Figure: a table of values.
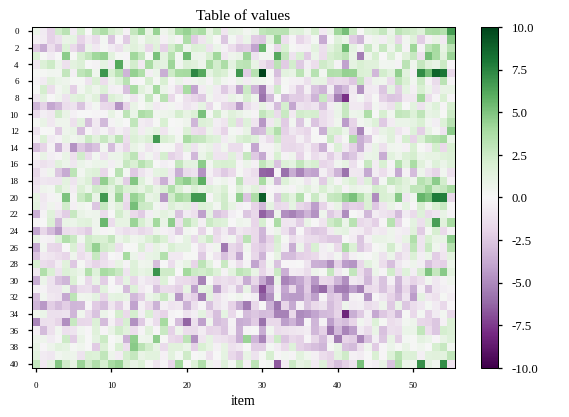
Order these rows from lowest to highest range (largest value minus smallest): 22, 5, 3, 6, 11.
6, 11, 22, 3, 5
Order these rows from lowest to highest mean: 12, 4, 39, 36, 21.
36, 12, 21, 39, 4
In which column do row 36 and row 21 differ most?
13
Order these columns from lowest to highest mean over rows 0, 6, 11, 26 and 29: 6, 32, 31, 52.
31, 6, 32, 52
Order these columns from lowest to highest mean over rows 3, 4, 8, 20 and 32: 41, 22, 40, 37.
41, 37, 40, 22
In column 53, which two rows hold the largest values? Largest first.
5, 20
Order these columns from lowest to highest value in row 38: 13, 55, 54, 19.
55, 19, 54, 13
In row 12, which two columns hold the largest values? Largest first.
55, 32
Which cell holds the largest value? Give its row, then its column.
5, 30
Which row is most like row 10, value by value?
16
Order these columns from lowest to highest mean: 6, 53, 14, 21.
21, 6, 14, 53
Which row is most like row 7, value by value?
37
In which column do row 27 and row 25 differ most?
4
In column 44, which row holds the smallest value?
32
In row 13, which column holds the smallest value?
43
